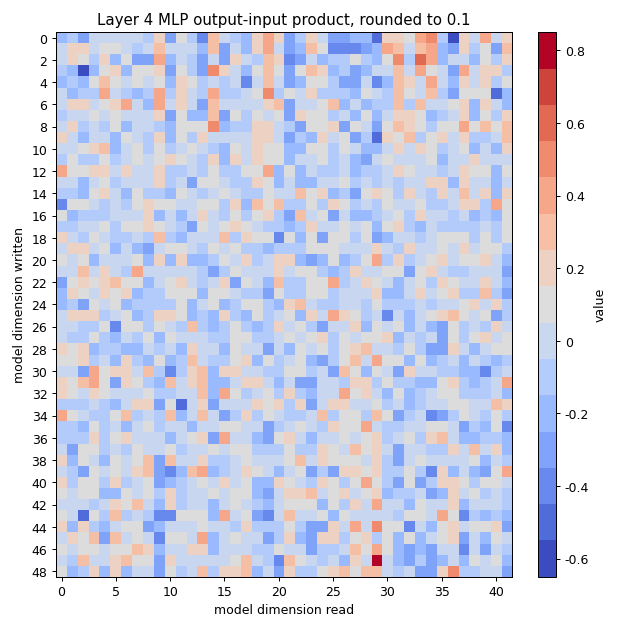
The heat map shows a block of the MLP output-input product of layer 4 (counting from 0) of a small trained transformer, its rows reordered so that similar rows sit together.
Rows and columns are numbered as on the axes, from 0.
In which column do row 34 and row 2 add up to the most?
33
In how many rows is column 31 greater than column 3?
20
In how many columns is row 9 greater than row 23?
18
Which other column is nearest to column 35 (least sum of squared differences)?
15
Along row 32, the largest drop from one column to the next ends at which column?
14
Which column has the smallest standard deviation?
16
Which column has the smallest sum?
10
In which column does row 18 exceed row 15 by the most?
0
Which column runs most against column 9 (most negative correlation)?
13
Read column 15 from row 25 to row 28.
0.2 -0.1 -0.1 -0.2
